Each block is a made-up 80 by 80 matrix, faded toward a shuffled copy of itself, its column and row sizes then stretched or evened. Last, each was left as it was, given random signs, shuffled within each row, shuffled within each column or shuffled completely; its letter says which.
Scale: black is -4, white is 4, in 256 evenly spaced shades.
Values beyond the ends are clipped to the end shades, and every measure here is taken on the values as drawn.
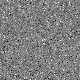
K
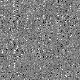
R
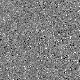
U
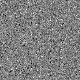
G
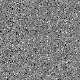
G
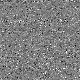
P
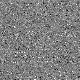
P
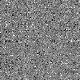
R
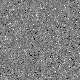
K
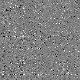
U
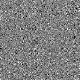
R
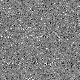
P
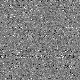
P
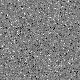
K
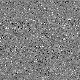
P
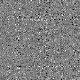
R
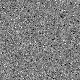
K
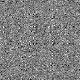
R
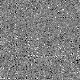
R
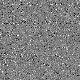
P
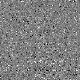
R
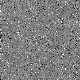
G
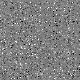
U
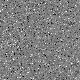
K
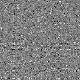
R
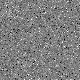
K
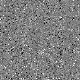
U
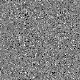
U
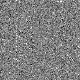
G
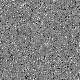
K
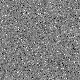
K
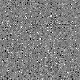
R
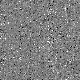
G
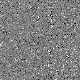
G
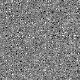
U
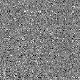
R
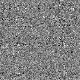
U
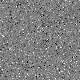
K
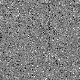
G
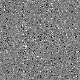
U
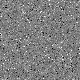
K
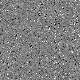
G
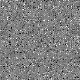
R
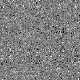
R
